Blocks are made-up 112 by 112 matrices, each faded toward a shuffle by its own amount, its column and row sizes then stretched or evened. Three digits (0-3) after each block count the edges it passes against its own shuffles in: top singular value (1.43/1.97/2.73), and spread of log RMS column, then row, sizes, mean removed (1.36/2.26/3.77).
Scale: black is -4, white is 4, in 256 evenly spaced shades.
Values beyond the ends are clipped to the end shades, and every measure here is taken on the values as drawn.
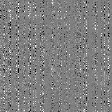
1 3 1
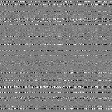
3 0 3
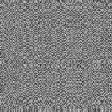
3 2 0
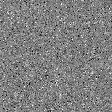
1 0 0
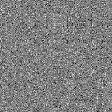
2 1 0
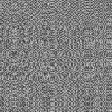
3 1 1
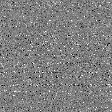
1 0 2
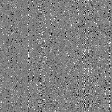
2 2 0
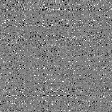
2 1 2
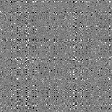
3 2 2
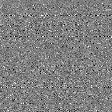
2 0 2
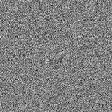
2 0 1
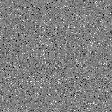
2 0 1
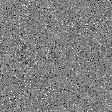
1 1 0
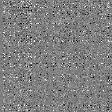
0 2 2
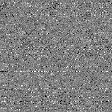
2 0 2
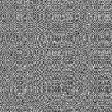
3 2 0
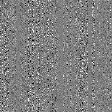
0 3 0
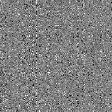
2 2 1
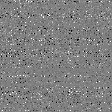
1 1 2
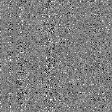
0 2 2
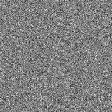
2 0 1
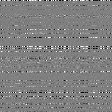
3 1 3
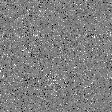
1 1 1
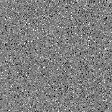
1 1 0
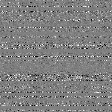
1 0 3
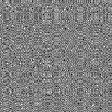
3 0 0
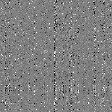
2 2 1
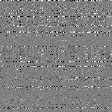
2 1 3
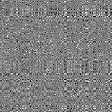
3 1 2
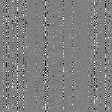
2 3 1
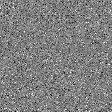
1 0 1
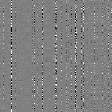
3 3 1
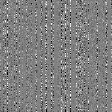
1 3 0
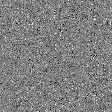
0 1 0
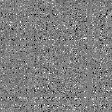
0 2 2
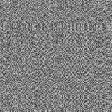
3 1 1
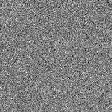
2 0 0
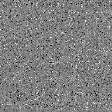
1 1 1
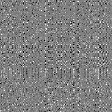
3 2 1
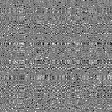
3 0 2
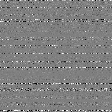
2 0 3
